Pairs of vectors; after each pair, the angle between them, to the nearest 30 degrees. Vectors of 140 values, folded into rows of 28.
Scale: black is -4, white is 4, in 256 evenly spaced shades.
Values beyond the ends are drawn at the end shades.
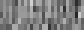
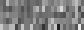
120 degrees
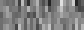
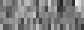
150 degrees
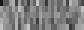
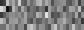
90 degrees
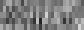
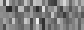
90 degrees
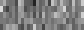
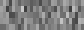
60 degrees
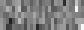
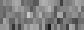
90 degrees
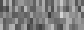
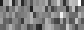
60 degrees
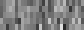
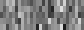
30 degrees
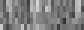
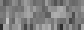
90 degrees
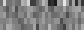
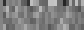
150 degrees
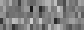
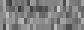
60 degrees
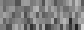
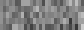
30 degrees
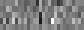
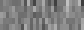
90 degrees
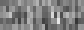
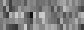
120 degrees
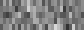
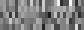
90 degrees
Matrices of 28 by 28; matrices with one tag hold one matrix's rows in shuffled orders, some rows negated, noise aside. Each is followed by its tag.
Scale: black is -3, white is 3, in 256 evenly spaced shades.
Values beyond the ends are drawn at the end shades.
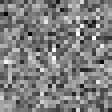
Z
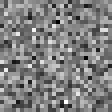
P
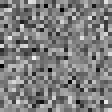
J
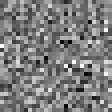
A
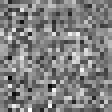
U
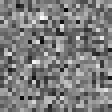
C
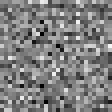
C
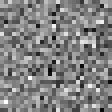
Z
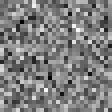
J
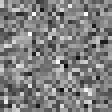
P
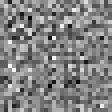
U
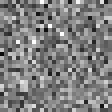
J
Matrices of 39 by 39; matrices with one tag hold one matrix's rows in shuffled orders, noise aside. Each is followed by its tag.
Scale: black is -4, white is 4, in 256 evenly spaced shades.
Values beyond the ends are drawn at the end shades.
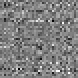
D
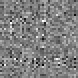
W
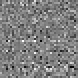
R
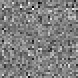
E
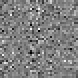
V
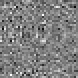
W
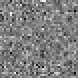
W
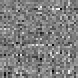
D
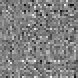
R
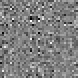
V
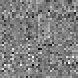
E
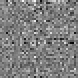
R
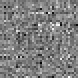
D
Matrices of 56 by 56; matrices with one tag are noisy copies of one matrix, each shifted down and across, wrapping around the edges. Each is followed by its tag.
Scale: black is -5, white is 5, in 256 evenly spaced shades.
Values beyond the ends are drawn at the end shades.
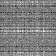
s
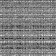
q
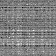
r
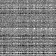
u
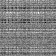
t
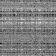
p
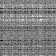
p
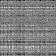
t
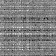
q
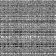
t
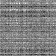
q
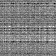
r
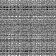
t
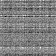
u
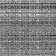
p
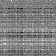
p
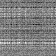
s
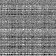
u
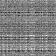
r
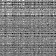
r
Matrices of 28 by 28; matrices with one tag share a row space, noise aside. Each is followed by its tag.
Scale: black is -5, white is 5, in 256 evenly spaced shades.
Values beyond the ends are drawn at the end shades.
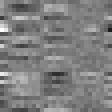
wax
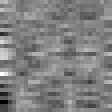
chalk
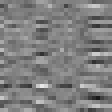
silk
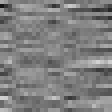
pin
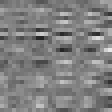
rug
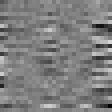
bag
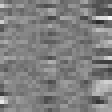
bag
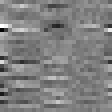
wax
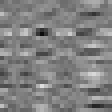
silk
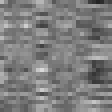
silk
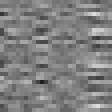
silk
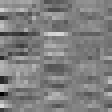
wax
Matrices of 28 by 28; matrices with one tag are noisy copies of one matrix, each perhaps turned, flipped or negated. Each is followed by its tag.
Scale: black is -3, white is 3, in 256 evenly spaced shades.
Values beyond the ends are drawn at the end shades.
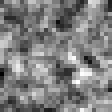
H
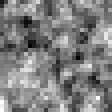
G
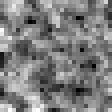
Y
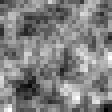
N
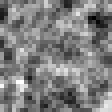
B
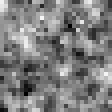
G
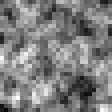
N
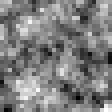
N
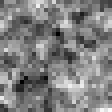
G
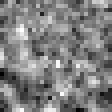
Y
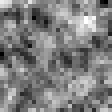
N
